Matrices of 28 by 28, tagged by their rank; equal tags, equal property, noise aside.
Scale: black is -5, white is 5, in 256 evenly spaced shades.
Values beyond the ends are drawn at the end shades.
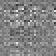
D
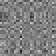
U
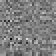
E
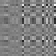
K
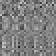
E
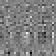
D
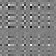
K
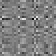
U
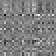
U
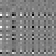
K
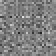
E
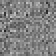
E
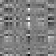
K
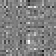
D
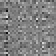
D
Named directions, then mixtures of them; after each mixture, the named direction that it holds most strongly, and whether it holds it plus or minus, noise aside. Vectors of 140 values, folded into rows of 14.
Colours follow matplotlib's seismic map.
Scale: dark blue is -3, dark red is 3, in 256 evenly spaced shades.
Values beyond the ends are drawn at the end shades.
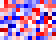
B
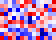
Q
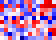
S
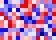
B, minus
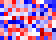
Q, minus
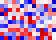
Q, minus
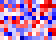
S, plus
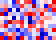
Q, plus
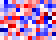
B, minus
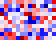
Q, plus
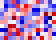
B, minus
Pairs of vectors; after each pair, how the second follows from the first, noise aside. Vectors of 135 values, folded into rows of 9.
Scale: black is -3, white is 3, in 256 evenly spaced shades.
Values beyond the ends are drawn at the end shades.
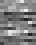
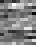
wrapped around.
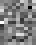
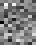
shuffled.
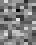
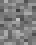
shrunk.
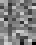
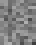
shrunk.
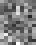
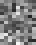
copied.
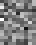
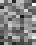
wrapped around.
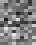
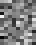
shuffled.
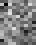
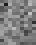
shrunk.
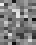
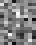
copied.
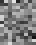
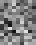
wrapped around.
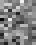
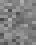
shrunk.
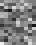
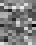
copied.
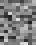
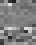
reversed, negated, partly zeroed.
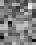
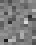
reversed, negated, partly zeroed.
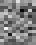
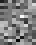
shuffled.
